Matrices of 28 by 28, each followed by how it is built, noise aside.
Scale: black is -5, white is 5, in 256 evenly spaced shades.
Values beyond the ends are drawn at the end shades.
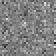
uneven columns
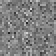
uneven columns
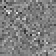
banded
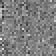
uneven columns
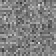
blocks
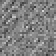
Hankel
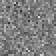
noise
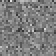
uneven rows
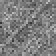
Hankel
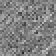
Hankel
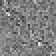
banded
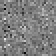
uneven columns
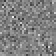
banded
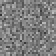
repeating rows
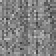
blocks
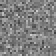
noise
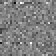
uneven rows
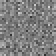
blocks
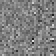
uneven columns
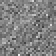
Hankel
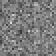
repeating rows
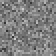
noise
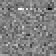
uneven rows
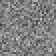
noise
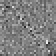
banded
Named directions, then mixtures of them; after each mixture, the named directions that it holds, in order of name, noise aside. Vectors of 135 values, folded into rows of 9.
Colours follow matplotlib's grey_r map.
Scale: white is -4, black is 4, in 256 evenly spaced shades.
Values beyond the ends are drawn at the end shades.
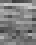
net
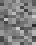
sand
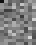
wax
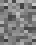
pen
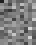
wax.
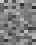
pen, wax.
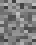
pen.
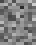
pen, wax.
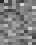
pen, wax.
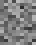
pen, sand.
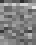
net, wax.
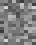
pen.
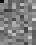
wax.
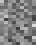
sand, wax.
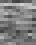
net.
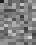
wax.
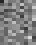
sand, wax.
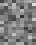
pen, wax.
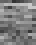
net.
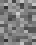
pen.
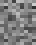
pen.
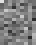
wax.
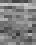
net.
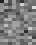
pen, wax.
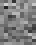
net, pen.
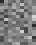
sand, wax.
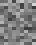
pen.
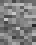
net, sand.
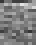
net, wax.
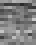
net.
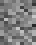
sand.
